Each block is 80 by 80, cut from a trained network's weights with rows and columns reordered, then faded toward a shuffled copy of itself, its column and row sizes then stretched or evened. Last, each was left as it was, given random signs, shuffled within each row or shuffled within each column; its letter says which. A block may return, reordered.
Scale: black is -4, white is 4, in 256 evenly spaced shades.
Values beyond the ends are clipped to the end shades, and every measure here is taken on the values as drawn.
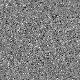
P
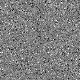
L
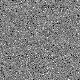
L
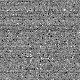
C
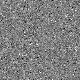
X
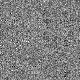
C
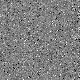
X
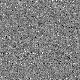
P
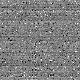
C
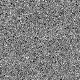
P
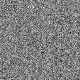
X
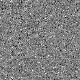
X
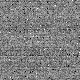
C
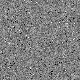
X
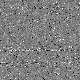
P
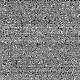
C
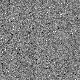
X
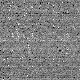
C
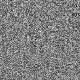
C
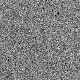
X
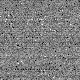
P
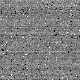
C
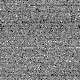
P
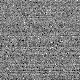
C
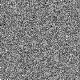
L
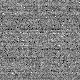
C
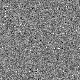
P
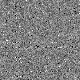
L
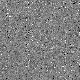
L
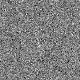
L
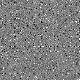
C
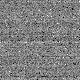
P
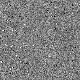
L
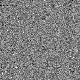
C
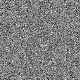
L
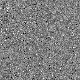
L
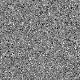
L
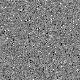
X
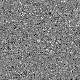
P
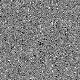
X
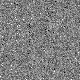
X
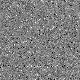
P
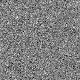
X
